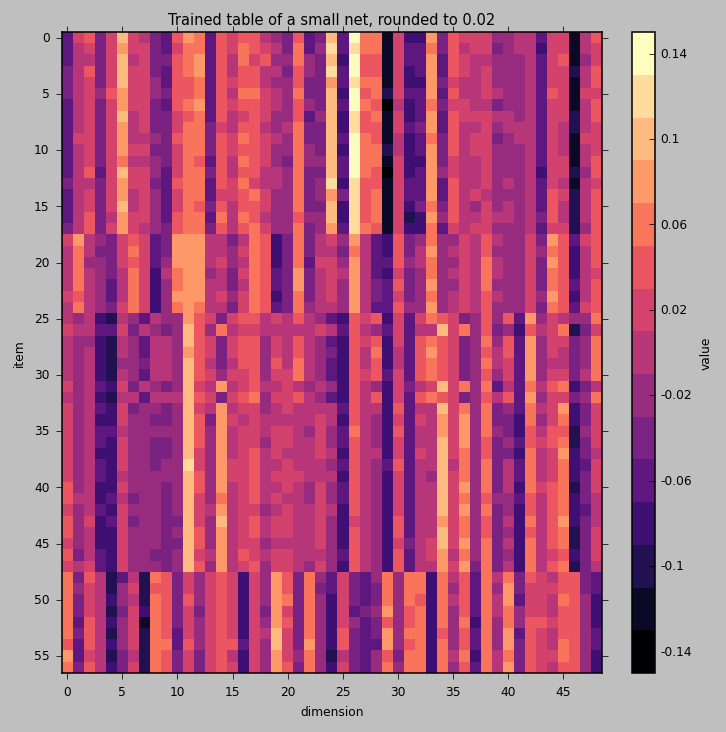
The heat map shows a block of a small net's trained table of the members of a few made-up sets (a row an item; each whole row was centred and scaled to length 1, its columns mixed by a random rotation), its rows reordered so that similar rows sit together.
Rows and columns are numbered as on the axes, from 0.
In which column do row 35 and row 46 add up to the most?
11
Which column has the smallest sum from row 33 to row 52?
4
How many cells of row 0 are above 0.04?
8
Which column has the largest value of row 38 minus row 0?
34
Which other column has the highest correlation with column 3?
25
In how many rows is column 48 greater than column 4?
47
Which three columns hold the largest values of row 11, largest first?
26, 24, 33
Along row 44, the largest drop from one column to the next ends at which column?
46
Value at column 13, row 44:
-0.02
